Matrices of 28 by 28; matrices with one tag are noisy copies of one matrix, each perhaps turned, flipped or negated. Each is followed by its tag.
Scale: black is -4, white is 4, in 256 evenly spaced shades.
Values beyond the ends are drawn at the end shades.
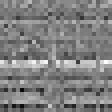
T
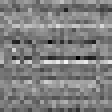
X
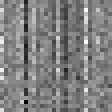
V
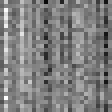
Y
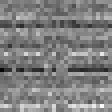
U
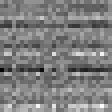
U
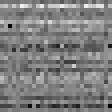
Y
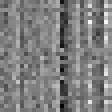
T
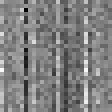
V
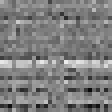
T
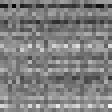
Y
